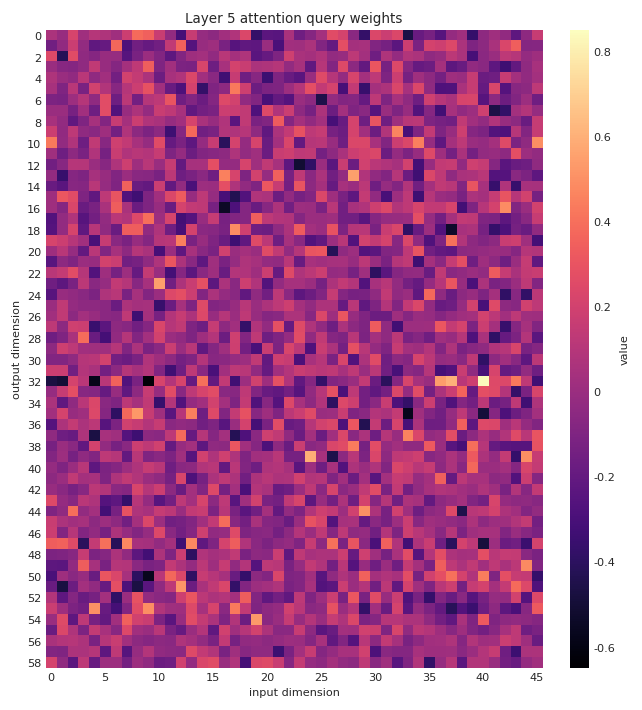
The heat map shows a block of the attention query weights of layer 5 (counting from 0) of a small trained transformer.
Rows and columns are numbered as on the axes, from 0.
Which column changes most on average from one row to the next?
37
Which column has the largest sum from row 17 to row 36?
38
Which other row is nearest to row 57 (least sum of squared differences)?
46
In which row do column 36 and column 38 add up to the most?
32
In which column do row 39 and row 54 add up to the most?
24
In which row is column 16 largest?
13
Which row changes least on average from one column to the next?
56
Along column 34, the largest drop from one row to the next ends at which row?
21
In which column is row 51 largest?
12
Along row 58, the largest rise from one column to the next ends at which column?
19
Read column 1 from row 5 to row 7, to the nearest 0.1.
-0.1 -0.1 0
